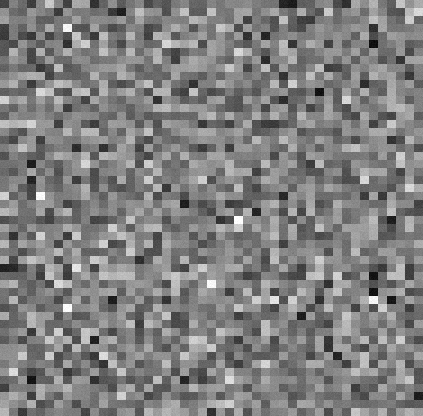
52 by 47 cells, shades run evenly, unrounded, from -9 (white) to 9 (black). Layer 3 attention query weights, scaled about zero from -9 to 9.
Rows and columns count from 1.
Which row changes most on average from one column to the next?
43
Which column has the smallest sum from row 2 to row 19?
15
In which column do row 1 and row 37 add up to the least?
45
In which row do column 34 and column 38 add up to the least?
37
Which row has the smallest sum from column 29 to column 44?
38
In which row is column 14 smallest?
50
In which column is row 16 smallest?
4
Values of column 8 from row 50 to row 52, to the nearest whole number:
-2 0 0
